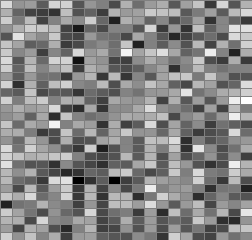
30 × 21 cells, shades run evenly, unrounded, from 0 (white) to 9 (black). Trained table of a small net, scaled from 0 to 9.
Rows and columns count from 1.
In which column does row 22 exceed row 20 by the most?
6
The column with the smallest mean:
1
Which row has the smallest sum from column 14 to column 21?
12
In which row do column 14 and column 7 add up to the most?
4
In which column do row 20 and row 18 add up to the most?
16
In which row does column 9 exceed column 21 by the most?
13
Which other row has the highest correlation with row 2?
21
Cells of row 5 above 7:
1
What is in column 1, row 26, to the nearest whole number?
8
